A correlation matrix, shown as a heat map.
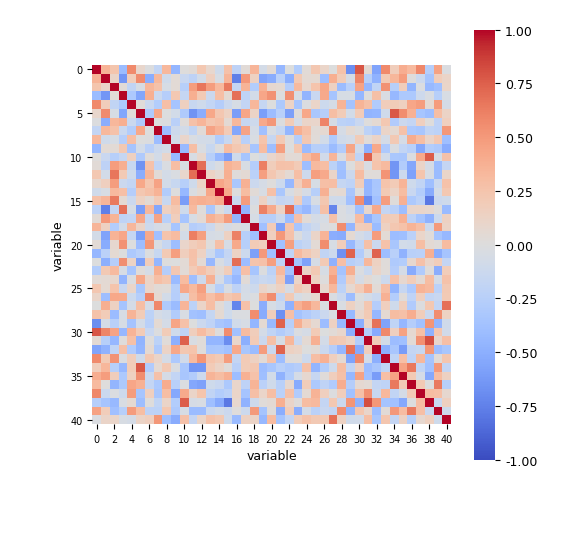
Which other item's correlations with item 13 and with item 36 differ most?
2
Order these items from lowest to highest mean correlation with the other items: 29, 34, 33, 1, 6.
29, 34, 1, 6, 33
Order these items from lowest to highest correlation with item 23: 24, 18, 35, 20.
18, 20, 35, 24
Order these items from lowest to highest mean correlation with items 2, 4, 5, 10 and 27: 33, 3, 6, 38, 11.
3, 11, 6, 38, 33
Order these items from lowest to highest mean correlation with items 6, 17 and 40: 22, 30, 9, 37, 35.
9, 22, 37, 30, 35
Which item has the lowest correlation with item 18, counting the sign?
21
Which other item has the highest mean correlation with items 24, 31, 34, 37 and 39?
36
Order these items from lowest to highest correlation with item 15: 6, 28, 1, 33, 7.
28, 6, 7, 1, 33
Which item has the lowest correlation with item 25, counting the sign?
34
